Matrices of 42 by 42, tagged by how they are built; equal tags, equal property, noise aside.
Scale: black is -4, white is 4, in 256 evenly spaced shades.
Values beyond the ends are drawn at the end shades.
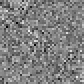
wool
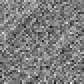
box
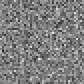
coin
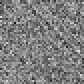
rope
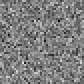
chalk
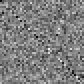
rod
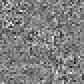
wool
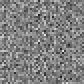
coin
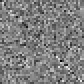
rod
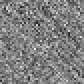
rope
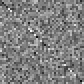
rod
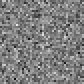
coin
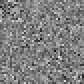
wool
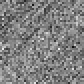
box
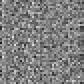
coin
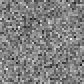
chalk
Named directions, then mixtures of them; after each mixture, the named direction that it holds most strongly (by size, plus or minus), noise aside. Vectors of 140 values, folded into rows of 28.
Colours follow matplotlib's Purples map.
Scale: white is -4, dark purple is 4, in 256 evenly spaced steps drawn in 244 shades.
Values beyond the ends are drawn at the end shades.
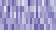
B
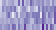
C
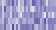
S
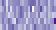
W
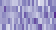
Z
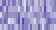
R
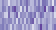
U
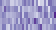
Z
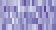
Z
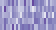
S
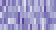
R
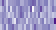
W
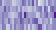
Z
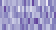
Z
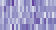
S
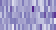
W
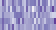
W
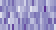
R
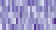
W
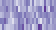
Z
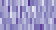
B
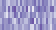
U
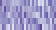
Z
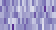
R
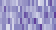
Z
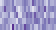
S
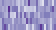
B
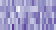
C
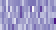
W
